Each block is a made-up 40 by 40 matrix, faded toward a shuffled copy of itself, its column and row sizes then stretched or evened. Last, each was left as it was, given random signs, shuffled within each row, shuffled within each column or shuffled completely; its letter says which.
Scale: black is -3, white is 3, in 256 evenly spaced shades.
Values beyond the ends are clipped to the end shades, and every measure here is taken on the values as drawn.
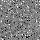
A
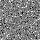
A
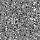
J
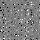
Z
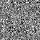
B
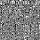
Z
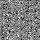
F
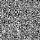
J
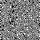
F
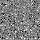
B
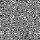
Z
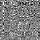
Z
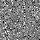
F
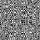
Z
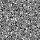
F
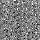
F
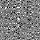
Z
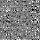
Z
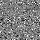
B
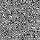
J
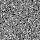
A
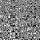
Z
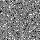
A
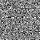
B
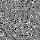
J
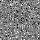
F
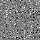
J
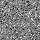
A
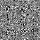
J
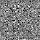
J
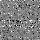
B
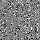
F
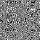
Z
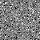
F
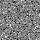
A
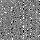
F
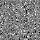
F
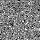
A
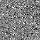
J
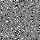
J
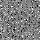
F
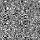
Z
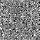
J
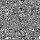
J
